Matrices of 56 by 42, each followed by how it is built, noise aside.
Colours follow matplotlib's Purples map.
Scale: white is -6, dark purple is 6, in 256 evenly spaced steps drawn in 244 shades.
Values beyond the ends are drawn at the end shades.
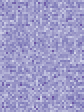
blocks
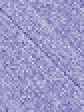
Toeplitz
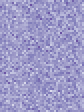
repeating rows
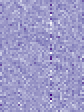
uneven columns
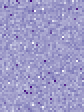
sparse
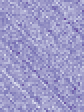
Toeplitz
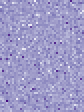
sparse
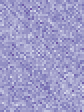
Toeplitz
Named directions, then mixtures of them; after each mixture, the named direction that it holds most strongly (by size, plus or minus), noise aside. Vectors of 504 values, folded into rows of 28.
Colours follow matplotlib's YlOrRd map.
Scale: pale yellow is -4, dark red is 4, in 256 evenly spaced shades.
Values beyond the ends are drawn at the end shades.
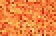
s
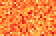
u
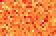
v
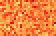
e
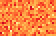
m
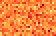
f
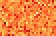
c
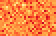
v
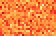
f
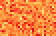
s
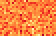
s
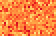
c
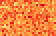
v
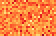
u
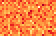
u
